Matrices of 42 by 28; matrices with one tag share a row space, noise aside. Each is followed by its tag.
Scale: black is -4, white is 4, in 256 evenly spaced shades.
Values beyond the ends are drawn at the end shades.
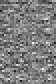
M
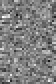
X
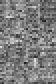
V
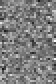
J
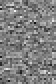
V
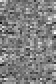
J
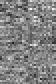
V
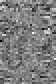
M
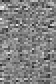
M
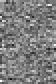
J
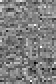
V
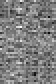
V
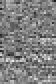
V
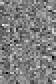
X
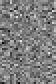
X
